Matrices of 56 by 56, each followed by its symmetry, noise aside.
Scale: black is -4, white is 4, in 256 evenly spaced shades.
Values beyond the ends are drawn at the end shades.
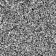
antisymmetric.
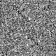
same after a half turn.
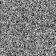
no symmetry.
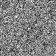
symmetric.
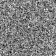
symmetric across the other diagonal.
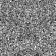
mirrored left to right.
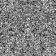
mirrored left to right.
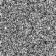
mirrored top to bottom.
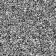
antisymmetric.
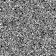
same after a half turn.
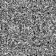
mirrored top to bottom.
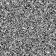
same after a half turn.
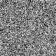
symmetric.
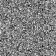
mirrored top to bottom.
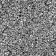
same after a half turn.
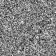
symmetric.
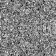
mirrored top to bottom.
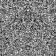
mirrored left to right.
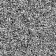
antisymmetric.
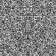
mirrored left to right.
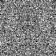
mirrored left to right.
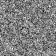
symmetric across the other diagonal.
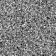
symmetric.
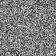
same after a half turn.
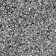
symmetric.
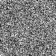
symmetric across the other diagonal.
